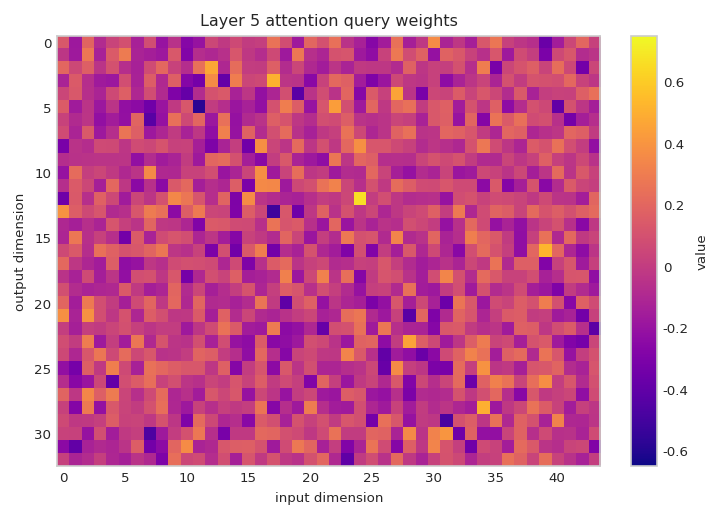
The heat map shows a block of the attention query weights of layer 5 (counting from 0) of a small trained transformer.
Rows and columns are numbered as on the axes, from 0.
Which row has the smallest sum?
19
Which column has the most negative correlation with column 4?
36
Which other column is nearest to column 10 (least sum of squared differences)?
25
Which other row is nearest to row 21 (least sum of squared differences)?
27
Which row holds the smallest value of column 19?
4
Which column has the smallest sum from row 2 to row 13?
20
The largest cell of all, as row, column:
12, 24
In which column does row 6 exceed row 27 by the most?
37
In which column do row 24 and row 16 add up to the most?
39
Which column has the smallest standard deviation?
38
